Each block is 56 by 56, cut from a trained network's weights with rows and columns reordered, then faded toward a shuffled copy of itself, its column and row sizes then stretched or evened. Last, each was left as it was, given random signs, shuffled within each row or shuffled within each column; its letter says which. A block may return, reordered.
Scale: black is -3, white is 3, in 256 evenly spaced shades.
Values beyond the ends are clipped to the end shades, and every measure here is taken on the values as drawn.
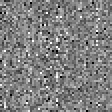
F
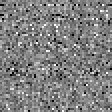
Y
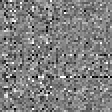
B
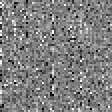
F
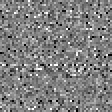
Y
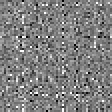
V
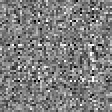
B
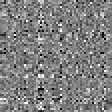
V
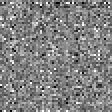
B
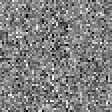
F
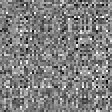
V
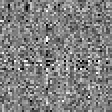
V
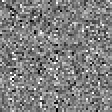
F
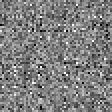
B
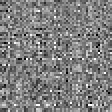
V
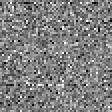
Y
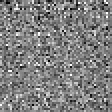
V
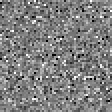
Y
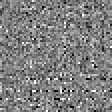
B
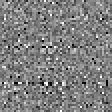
V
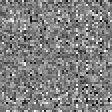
B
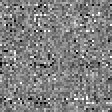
B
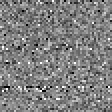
Y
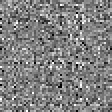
B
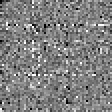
B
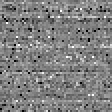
Y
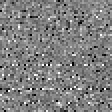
Y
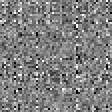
V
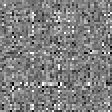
V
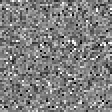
Y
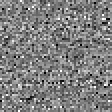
Y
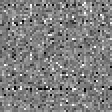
B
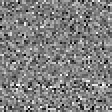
Y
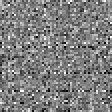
B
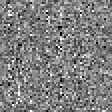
F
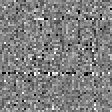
V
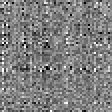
V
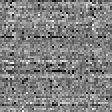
V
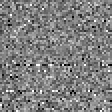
Y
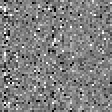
F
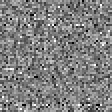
Y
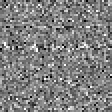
Y
